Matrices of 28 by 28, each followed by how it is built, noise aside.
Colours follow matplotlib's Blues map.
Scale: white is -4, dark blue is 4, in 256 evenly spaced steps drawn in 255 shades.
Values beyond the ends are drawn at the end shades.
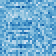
blocks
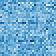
low rank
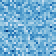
blocks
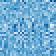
low rank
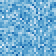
repeating rows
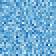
low rank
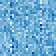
uneven columns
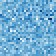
uneven rows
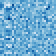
low rank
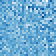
upper triangular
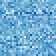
uneven rows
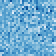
upper triangular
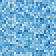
repeating rows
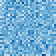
low rank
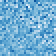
upper triangular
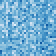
blocks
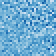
upper triangular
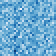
repeating rows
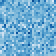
low rank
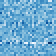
uneven rows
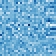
low rank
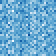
repeating rows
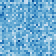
blocks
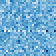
uneven rows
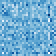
low rank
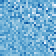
upper triangular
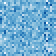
uneven columns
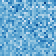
upper triangular
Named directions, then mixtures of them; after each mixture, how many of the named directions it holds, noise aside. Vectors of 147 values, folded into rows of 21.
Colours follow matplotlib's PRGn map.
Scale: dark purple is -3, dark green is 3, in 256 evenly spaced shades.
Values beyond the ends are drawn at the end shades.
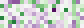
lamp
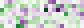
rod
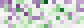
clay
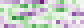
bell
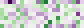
three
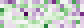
four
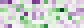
two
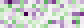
four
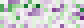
four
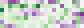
three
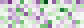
two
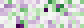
one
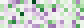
one
